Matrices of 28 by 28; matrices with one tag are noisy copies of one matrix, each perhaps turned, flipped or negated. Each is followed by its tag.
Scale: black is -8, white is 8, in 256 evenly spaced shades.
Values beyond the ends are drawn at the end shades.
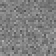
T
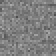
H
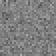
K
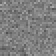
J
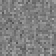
H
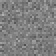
T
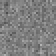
J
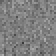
H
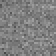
J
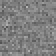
H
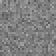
K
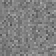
T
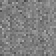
T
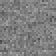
H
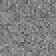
K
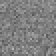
T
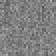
J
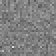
K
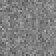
T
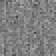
H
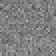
K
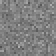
K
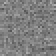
J
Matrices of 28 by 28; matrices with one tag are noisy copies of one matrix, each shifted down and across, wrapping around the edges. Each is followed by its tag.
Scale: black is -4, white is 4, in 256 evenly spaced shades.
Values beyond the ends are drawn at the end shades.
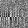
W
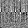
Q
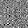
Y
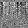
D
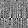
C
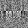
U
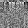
U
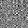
Y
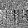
D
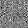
Y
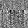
D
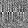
C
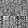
D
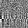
W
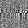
W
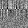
Q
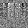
D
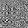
Y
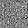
Y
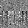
D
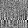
W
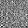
Y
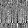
Q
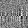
W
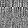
C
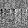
D
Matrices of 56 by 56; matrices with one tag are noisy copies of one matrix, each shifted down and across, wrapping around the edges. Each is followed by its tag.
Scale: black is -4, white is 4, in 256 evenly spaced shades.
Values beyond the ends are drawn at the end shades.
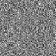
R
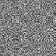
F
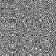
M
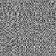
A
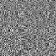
R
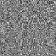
R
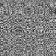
F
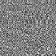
A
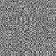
A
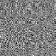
R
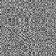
A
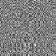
A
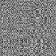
A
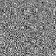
R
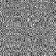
M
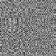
A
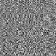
R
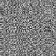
F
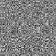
F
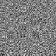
F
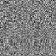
R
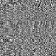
R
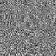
R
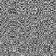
F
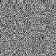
M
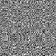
F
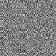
M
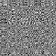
F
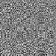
F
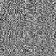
R
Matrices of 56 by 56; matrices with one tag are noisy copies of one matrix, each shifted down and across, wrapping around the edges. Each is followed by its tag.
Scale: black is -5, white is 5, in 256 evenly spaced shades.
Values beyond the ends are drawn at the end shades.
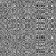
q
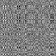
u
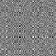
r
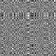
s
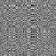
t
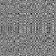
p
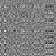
q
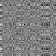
q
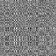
u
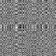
s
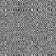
r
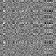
q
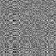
t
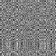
p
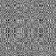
u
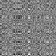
q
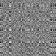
q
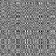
u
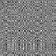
p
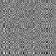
r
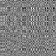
u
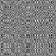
u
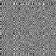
r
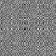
r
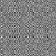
r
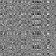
q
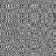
u
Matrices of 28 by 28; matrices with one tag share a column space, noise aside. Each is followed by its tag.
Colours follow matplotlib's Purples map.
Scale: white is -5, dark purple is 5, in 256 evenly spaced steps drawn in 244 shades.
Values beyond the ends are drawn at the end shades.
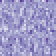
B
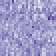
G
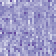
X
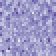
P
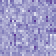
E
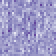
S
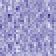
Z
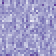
Z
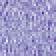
P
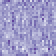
X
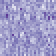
G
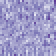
G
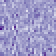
B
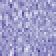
P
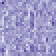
P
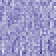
X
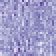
X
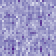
X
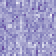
Z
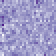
E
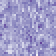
Z
